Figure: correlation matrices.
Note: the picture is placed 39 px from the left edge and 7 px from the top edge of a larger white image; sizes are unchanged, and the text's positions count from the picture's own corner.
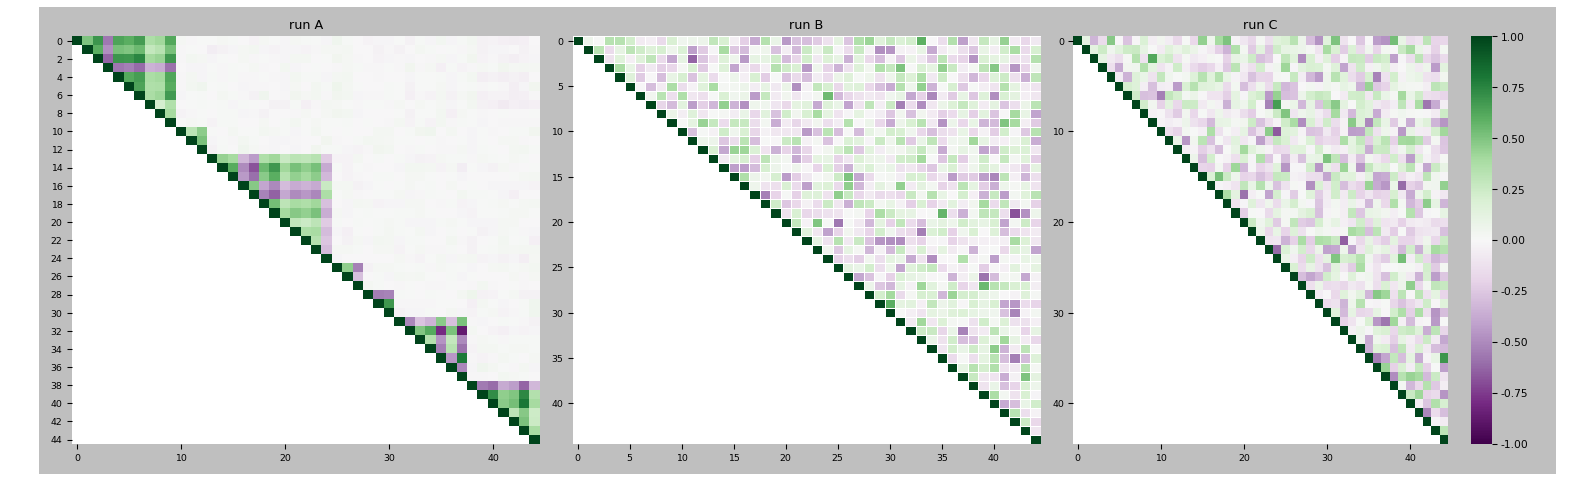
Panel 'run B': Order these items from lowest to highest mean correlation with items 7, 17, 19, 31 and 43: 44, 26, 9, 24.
9, 26, 24, 44
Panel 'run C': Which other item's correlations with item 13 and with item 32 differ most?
22
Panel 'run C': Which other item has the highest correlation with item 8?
25
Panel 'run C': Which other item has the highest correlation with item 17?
15
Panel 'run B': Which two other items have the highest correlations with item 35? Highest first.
19, 3
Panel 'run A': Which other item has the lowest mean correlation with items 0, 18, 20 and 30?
17
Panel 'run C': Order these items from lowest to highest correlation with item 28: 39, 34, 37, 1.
1, 34, 39, 37
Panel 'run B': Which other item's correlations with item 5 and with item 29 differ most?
30
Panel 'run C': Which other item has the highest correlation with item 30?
13
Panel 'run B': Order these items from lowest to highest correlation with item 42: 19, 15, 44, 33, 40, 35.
19, 35, 40, 44, 15, 33
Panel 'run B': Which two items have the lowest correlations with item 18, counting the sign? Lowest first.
17, 26
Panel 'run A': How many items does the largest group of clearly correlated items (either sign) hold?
12
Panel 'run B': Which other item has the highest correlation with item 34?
40
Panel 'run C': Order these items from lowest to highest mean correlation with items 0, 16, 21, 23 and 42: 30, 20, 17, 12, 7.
7, 30, 12, 17, 20
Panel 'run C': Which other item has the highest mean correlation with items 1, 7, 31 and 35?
24
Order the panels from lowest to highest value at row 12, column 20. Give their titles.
run B, run A, run C
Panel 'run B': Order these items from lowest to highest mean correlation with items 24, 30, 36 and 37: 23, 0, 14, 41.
41, 23, 0, 14
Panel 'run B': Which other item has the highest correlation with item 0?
33
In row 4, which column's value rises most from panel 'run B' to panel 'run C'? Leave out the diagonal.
38
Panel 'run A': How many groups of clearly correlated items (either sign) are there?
7
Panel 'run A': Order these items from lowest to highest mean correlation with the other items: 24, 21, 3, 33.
3, 24, 33, 21
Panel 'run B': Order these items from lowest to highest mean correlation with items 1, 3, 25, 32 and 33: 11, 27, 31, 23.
11, 23, 31, 27
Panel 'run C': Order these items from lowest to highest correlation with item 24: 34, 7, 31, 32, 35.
35, 32, 34, 31, 7
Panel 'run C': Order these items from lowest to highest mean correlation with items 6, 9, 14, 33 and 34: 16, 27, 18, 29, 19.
16, 27, 18, 29, 19
